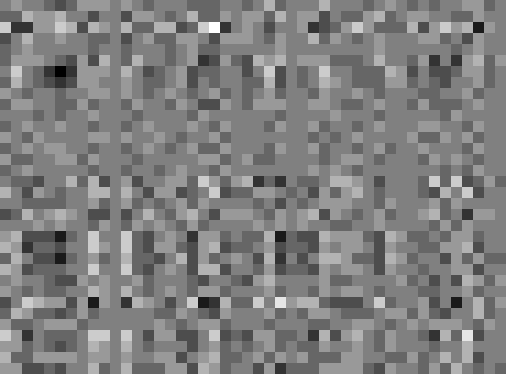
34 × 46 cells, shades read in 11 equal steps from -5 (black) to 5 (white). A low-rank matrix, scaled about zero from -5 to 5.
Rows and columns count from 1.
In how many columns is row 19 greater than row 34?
15
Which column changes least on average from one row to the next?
11
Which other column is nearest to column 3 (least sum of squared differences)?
29
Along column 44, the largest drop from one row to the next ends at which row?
3
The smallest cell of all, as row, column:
7, 6
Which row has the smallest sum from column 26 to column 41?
22
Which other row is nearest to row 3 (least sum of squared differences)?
33
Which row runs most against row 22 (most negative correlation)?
2
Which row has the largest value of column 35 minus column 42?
28
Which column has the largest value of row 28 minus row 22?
26
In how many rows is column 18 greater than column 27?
9
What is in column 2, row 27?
0
